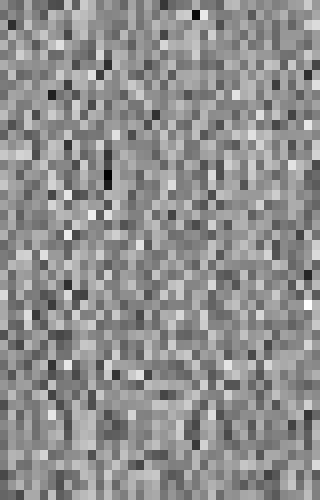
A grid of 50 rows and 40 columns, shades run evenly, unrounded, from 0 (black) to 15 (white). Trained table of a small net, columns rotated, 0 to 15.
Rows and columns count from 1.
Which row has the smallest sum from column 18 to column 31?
1
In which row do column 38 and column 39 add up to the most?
31
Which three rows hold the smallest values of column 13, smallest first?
8, 37, 22
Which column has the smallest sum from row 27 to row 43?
5
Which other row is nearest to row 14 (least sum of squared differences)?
20
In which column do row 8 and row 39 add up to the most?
12
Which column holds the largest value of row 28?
14
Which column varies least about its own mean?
36
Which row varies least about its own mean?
11
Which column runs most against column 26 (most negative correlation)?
32
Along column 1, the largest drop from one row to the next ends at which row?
34
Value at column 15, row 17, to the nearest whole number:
10
